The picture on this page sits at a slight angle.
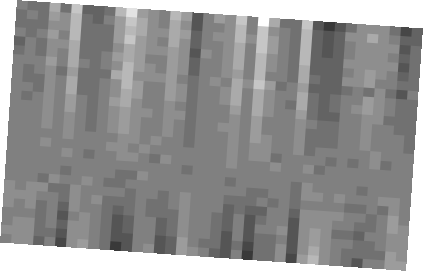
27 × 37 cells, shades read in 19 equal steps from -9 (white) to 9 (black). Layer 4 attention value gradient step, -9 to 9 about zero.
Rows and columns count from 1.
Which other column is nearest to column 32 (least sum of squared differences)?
20
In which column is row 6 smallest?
23
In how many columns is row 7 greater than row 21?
11
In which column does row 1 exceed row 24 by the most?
29
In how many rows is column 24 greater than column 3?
7
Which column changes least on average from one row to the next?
18
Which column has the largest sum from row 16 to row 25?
27
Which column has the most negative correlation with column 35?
1
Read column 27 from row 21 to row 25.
1 2 3 3 3
